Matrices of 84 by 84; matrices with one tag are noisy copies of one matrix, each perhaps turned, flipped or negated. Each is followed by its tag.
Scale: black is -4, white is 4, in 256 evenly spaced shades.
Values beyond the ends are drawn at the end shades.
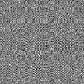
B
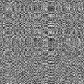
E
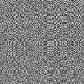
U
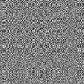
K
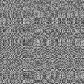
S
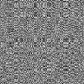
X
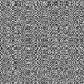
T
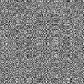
T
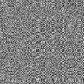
K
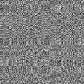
S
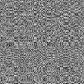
X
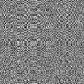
U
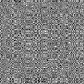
T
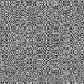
T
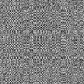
B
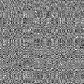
S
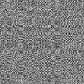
B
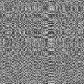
E
